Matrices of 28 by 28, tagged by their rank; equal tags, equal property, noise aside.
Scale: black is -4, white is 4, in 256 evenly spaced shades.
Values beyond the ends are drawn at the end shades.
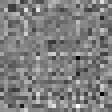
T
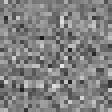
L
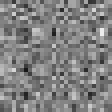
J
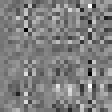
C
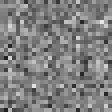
T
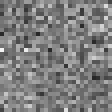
T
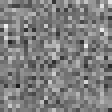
L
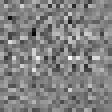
J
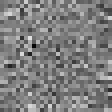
L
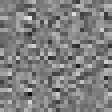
J
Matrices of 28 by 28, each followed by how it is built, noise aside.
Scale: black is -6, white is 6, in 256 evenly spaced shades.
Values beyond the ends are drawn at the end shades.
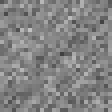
Hankel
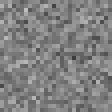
noise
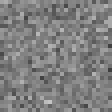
noise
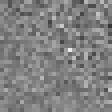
upper triangular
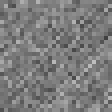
Hankel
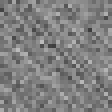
Toeplitz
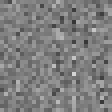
uneven columns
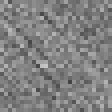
Toeplitz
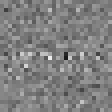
uneven rows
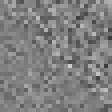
upper triangular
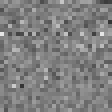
uneven rows
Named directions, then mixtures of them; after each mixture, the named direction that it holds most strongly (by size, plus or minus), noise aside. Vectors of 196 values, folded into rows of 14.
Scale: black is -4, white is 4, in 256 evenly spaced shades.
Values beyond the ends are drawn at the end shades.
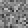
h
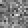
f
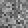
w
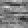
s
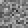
w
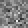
w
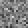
h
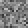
h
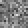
f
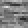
s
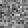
f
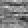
s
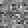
w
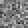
w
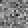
f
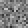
h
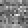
f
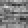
s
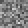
w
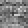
s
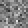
f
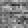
s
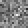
f
